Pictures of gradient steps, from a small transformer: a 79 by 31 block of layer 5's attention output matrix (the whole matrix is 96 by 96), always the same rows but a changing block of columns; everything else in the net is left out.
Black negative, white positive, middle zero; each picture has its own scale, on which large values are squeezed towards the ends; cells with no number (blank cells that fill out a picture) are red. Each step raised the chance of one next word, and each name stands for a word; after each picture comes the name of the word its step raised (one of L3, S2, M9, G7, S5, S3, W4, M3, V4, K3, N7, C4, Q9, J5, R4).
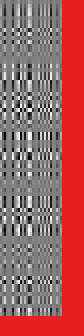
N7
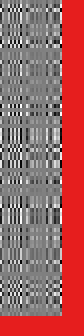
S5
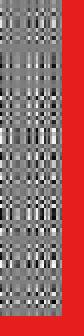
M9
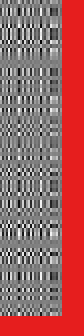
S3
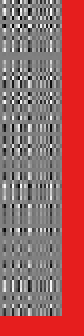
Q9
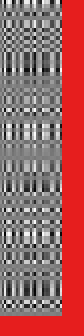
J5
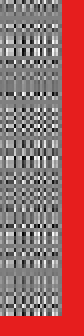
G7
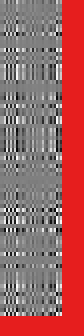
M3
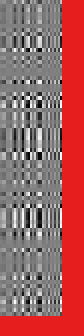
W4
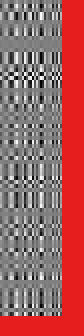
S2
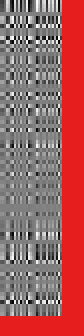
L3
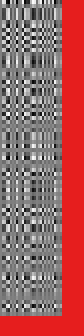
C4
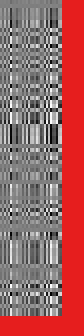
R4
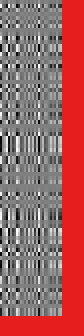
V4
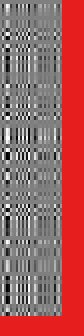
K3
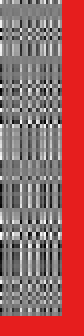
R4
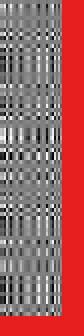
K3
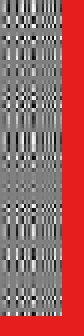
L3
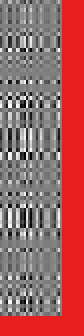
W4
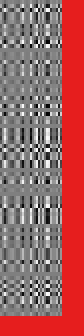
S5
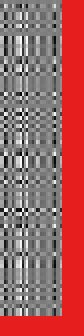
G7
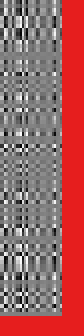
S3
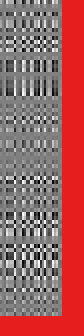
M9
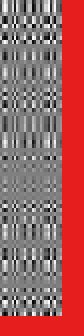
L3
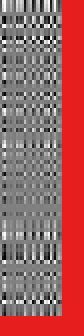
L3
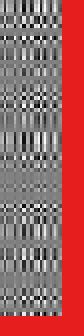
L3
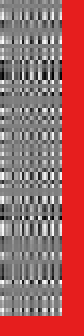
N7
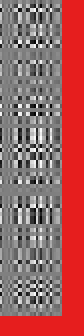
S5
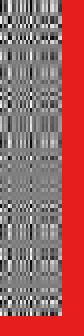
L3
